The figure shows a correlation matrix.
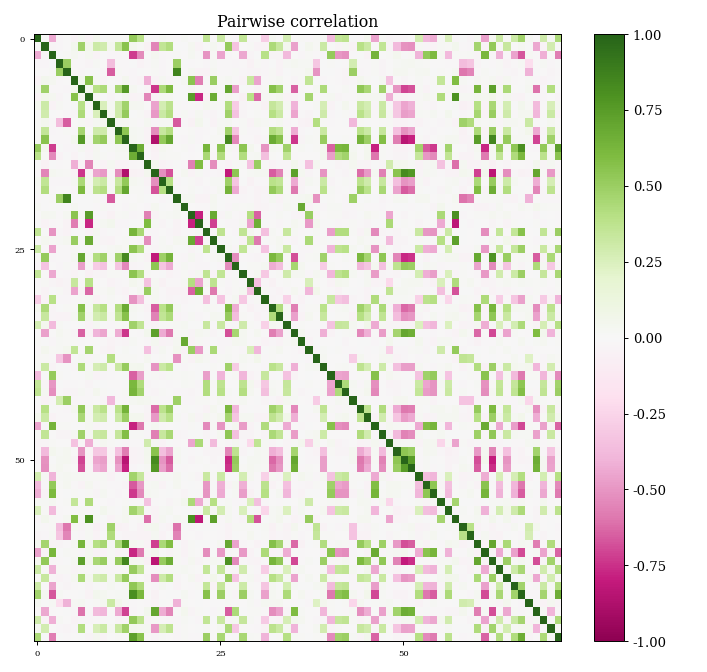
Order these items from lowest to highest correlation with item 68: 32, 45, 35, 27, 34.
32, 45, 34, 27, 35
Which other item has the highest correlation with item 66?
13
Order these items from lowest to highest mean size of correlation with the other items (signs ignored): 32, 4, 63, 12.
4, 63, 32, 12
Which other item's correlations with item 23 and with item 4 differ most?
19
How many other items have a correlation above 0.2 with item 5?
7
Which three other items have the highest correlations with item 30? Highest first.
22, 15, 48
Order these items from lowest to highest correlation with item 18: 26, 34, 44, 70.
34, 70, 44, 26
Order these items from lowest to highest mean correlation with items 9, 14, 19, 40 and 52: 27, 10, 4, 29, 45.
10, 27, 29, 45, 4
